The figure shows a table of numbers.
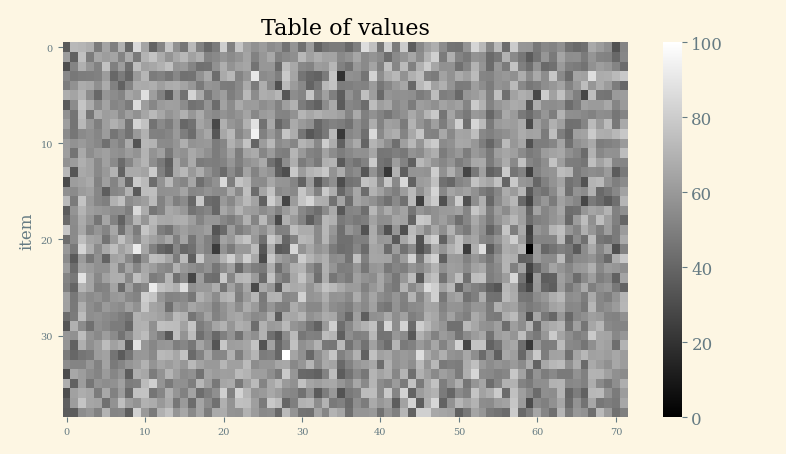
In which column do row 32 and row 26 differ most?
28
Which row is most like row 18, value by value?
4
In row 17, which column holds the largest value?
9
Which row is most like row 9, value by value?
3
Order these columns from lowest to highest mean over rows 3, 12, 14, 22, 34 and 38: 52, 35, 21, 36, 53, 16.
35, 36, 16, 53, 21, 52
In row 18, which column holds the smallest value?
27
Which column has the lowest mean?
59
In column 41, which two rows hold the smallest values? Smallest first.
13, 19
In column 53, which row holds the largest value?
21
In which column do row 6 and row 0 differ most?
38
